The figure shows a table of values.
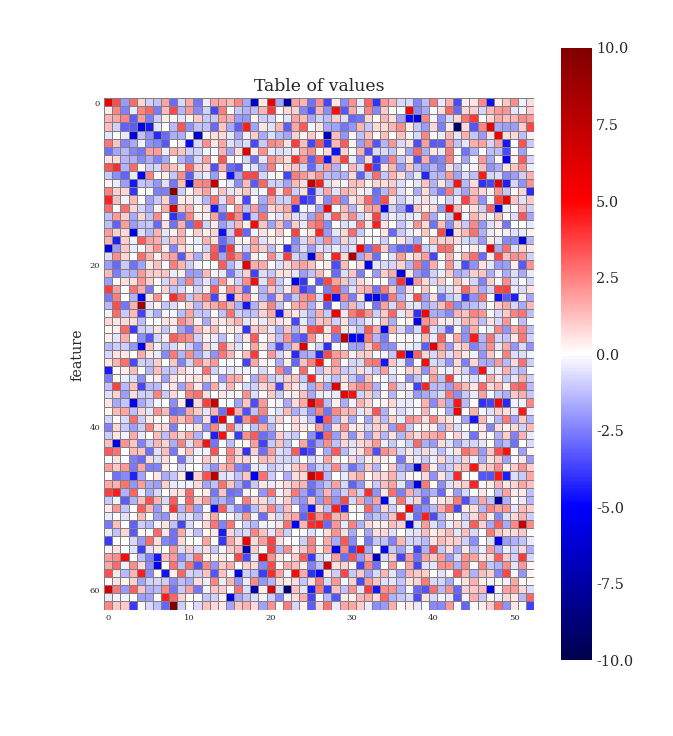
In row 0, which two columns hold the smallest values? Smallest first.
22, 18
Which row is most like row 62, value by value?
11
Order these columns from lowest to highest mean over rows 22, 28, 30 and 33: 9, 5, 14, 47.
9, 5, 47, 14
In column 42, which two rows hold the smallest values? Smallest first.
16, 28
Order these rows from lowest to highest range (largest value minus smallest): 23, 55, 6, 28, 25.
23, 28, 6, 55, 25
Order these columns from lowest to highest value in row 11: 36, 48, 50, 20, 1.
36, 50, 1, 48, 20
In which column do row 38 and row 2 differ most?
38
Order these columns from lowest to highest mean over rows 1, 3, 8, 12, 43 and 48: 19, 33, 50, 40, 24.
33, 24, 19, 40, 50
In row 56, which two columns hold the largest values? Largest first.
19, 2
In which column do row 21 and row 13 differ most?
8
